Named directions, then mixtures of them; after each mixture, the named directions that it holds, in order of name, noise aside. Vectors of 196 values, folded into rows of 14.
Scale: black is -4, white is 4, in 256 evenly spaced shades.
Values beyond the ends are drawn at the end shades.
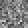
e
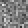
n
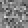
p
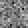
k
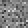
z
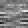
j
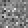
p, z.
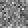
k.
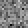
e, k.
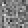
n, p.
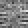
j, k.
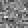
j, p.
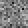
k.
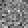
e, z.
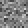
n, p.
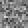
p.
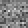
j, z.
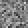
k, z.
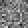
e, z.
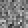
e, k.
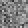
n.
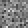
z.
